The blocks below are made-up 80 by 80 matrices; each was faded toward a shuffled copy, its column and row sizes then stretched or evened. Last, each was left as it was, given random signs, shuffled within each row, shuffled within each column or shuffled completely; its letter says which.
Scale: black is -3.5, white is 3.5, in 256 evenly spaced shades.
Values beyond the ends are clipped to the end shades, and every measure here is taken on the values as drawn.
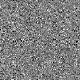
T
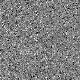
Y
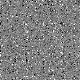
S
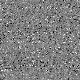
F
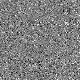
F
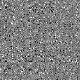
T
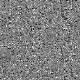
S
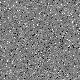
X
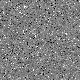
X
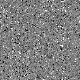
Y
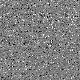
F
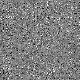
S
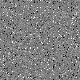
Y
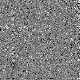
S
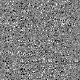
T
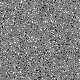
X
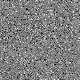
F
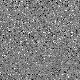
F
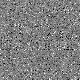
F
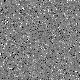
X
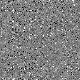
S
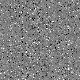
Y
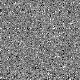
S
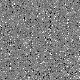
Y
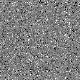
S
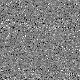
F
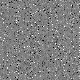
Y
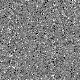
Y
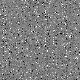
Y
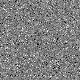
F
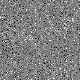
Y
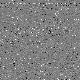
F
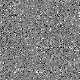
S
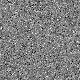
X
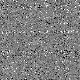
S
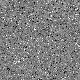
X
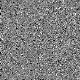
S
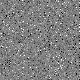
Y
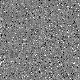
Y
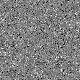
X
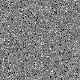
Y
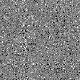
T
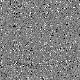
S
